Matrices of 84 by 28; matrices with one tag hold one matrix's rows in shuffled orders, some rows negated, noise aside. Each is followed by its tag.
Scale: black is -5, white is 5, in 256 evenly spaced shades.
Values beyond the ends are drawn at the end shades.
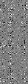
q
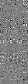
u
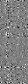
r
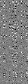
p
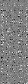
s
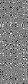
u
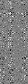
q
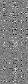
p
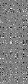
u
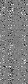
q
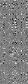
p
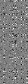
p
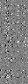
r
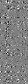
r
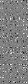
u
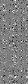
p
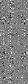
q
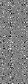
q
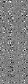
q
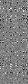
u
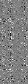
q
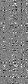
p
